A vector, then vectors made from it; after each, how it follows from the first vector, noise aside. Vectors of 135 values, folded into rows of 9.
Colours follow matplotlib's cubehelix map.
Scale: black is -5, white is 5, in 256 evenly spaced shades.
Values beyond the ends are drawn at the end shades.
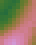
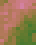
reversed, shrunk.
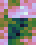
wrapped around, scaled up.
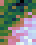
reversed, negated, scaled up.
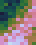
scaled up.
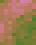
reversed, shrunk.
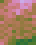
reversed, partly zeroed.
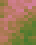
reversed, shrunk.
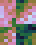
wrapped around, scaled up.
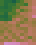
partly zeroed.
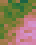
reversed, negated.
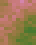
reversed, shrunk.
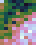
reversed, negated, scaled up.
